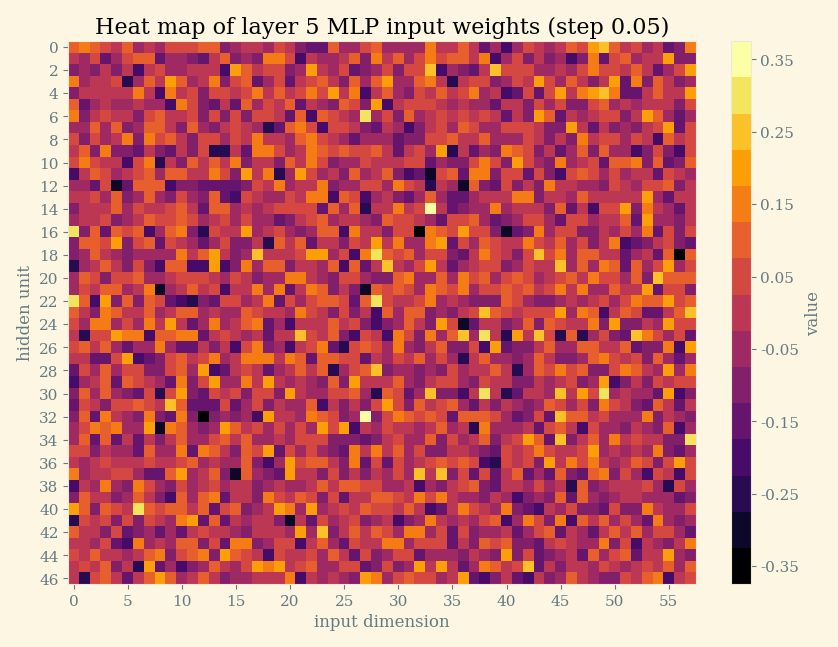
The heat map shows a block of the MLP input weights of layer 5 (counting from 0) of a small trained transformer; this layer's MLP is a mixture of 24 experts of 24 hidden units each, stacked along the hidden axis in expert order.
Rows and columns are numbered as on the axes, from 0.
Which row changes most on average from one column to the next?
25
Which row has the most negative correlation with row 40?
41
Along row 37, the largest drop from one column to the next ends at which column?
35
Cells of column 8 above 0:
12
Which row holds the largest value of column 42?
45
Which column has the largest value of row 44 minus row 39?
14
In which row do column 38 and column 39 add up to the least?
36
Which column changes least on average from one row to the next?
1
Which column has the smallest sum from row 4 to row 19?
56
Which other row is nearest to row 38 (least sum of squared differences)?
15
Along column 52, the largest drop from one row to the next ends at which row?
26
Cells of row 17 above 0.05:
14
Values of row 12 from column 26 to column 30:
-0.05 0.05 0.05 -0.05 0.15
